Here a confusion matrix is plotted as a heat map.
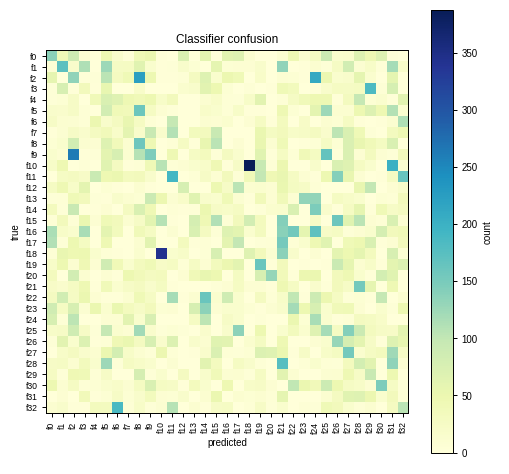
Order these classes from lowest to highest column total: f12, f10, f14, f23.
f12, f23, f10, f14
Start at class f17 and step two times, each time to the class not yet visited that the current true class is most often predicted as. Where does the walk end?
f28
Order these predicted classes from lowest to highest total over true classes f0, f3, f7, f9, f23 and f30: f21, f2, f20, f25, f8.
f20, f21, f8, f25, f2
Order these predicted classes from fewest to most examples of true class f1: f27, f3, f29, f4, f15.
f4, f29, f15, f27, f3
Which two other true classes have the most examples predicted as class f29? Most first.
f3, f12
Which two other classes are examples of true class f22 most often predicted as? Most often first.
f14, f11
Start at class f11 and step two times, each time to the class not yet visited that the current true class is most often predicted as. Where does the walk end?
f6
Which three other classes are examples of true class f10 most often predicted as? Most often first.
f18, f31, f19
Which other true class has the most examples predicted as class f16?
f22
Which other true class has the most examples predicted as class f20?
f27
